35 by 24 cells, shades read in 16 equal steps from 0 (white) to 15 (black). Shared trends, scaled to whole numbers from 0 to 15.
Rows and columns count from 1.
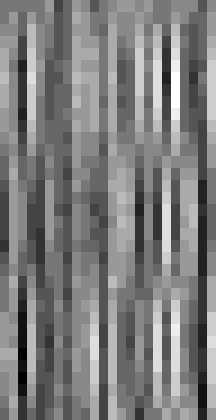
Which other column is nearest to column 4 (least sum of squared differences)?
18
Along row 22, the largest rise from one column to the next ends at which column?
23
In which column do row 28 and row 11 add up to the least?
20
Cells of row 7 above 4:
16
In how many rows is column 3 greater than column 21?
34
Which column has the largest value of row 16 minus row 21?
19
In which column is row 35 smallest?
13
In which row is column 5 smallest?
6
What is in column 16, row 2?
6
